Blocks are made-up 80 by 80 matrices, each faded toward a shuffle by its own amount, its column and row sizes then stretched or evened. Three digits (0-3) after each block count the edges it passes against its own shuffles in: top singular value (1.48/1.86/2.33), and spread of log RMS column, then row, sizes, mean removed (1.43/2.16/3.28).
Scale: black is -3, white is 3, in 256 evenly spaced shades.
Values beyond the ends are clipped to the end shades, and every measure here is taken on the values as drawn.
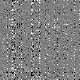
1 3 2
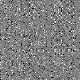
2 2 0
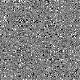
1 1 2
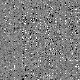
0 2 1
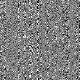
0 3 0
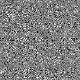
1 1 2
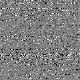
0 0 3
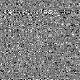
2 0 2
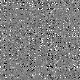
0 2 2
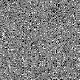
1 1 0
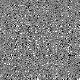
1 2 2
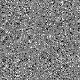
2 1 0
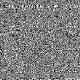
2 1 2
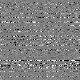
2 0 3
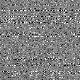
1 0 3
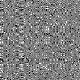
3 1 0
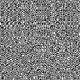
3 0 1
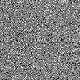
2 0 0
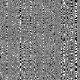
3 3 0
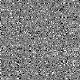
1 1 2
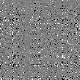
2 2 2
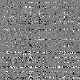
0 2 3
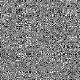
2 2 2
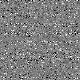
0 1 2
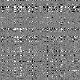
2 2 3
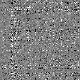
0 2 2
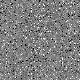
0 1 0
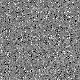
0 1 1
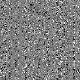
1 3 0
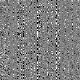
2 3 1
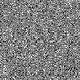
2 0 0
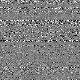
0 0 3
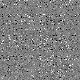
0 1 2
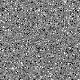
1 0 1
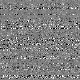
0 0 3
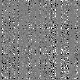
0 3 2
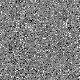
1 1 1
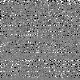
0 1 3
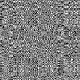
3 1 1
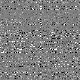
1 1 3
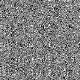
1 1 1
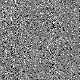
0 2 0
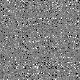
1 1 2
